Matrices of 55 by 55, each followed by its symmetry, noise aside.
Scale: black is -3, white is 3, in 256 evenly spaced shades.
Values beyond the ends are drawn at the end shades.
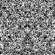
mirrored left to right.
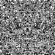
mirrored left to right.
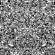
mirrored left to right.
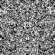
mirrored left to right.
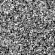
symmetric.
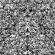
mirrored left to right.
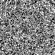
symmetric across the other diagonal.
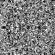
mirrored top to bottom.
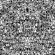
mirrored left to right.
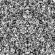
mirrored left to right.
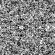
mirrored top to bottom.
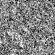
symmetric across the other diagonal.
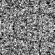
mirrored top to bottom.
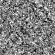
symmetric across the other diagonal.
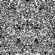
mirrored left to right.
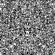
mirrored left to right.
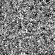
no symmetry.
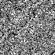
symmetric.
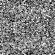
mirrored top to bottom.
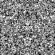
mirrored left to right.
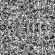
mirrored top to bottom.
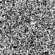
no symmetry.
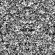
mirrored left to right.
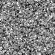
no symmetry.
